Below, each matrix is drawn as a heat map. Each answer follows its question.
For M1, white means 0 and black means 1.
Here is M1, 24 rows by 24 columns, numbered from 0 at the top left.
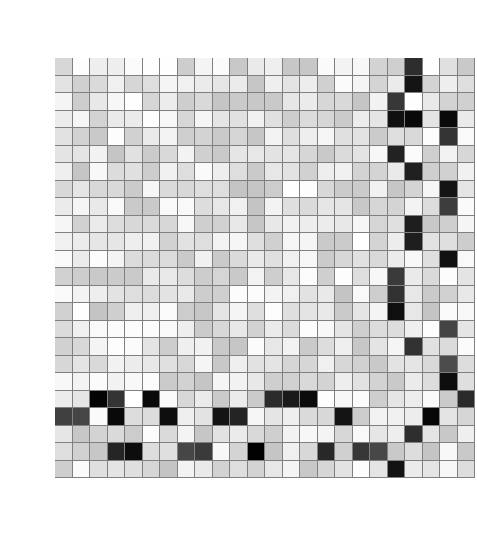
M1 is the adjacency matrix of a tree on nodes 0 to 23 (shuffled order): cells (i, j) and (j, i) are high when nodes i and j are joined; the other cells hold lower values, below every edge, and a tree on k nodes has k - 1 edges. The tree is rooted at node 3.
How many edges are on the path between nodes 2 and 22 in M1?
3
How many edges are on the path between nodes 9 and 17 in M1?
4
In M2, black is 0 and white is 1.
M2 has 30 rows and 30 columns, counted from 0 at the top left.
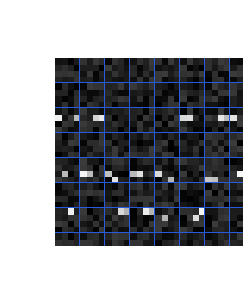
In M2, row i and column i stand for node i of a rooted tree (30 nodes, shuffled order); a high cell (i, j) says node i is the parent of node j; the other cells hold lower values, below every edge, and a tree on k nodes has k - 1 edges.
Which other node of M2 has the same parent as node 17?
22
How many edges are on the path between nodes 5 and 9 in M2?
3
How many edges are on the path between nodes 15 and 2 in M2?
2
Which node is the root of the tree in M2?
19
